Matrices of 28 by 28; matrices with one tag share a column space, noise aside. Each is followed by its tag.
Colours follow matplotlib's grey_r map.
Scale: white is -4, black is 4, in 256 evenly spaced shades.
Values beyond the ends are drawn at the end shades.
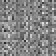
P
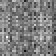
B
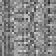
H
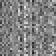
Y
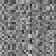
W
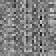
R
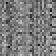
R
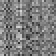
P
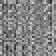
W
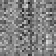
R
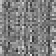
B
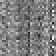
P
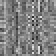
B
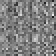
Y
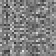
H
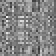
B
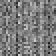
Y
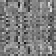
B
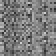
H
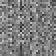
H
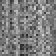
W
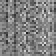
H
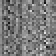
W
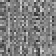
B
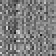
W
